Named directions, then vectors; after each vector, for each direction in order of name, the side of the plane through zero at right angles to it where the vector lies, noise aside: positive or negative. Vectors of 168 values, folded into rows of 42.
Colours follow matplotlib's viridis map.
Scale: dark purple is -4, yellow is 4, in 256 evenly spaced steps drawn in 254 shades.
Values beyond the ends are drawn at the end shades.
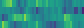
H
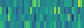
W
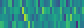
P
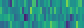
negative, negative, positive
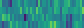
negative, negative, positive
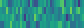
negative, negative, negative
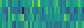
positive, negative, positive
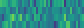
positive, negative, negative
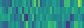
negative, negative, positive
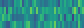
negative, positive, positive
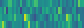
positive, positive, positive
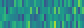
negative, positive, positive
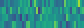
negative, positive, positive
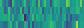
negative, negative, positive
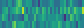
negative, positive, negative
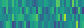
positive, negative, negative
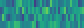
negative, positive, negative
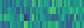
negative, negative, positive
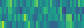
positive, positive, positive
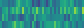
negative, positive, negative
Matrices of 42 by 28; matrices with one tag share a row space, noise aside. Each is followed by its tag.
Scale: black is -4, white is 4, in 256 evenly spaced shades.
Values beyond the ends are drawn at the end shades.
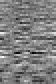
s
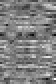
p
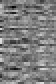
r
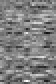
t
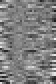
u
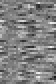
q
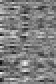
r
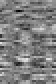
s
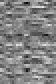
t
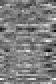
p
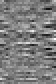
p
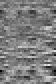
p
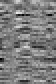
s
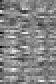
r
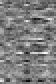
t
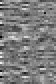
r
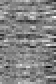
p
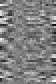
u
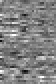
r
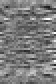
p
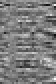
p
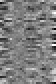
u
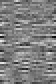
s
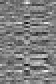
t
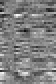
s
